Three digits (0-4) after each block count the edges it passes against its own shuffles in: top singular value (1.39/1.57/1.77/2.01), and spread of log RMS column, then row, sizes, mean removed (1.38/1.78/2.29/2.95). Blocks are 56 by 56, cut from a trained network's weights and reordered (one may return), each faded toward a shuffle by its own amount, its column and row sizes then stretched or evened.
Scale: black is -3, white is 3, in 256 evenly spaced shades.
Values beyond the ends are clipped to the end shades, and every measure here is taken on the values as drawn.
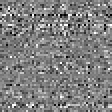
2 1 4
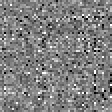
3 2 1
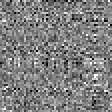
4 1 2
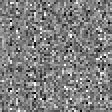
0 3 0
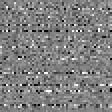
2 0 4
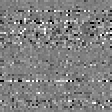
2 0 4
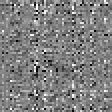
2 4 3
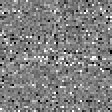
1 0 2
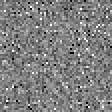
0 1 1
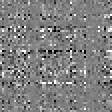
2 4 4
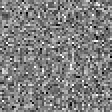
2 0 0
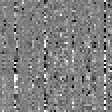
3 4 0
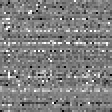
3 0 4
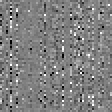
1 4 0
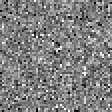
1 0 0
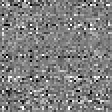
0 2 4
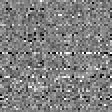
3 0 3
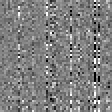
4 4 0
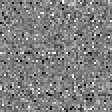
0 0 2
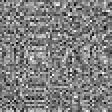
4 1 1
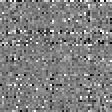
1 2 4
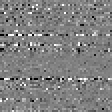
2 0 4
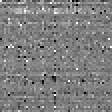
2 1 2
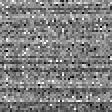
4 0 0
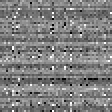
4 2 2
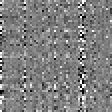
4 4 1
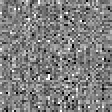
2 1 0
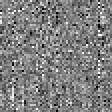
2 2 0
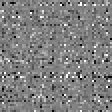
1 2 4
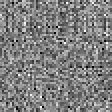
4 0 0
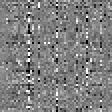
3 4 1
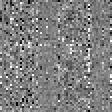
1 4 0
